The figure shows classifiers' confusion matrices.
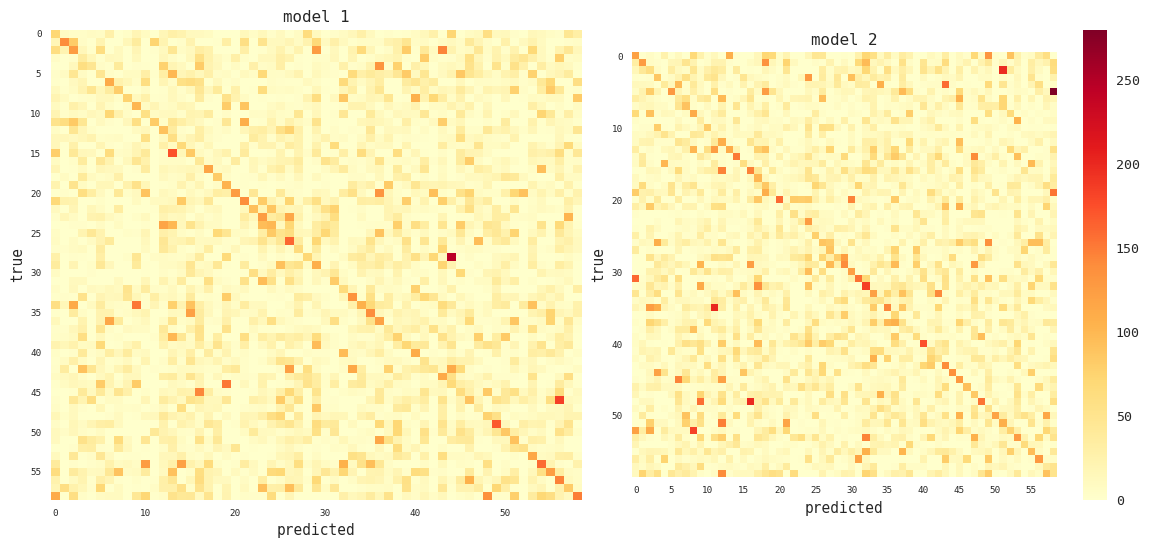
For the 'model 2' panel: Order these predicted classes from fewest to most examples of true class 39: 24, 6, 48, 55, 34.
34, 6, 55, 24, 48
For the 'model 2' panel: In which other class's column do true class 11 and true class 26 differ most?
49
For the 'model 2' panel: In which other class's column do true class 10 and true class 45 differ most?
6
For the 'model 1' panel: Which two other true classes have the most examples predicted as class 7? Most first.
55, 51
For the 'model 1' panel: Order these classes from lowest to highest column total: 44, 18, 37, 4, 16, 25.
4, 18, 37, 44, 25, 16
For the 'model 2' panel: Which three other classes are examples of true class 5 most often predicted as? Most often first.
58, 18, 37
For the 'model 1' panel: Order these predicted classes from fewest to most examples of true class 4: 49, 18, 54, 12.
18, 54, 49, 12
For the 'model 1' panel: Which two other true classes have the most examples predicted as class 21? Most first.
11, 9
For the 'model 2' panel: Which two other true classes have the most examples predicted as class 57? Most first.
50, 58
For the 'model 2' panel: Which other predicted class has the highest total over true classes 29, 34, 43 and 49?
47
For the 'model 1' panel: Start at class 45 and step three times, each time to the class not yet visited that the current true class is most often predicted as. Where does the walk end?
56
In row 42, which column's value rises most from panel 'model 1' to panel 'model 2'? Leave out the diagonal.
35
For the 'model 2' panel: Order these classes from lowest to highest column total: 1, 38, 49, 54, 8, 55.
54, 1, 38, 55, 8, 49
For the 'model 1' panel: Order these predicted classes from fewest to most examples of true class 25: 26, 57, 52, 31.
52, 57, 31, 26
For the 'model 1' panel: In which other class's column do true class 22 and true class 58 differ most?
48
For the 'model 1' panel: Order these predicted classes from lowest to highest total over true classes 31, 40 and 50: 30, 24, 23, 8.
30, 8, 24, 23
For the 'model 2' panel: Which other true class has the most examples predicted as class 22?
20
